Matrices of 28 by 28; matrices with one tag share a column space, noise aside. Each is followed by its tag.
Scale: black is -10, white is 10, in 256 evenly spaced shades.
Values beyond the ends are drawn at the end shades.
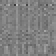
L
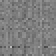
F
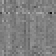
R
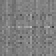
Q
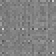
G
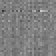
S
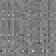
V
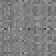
G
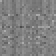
Q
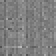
F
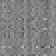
F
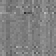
R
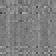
R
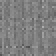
F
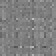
F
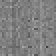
F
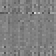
R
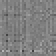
V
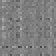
F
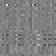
L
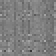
V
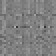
Q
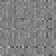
F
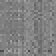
V
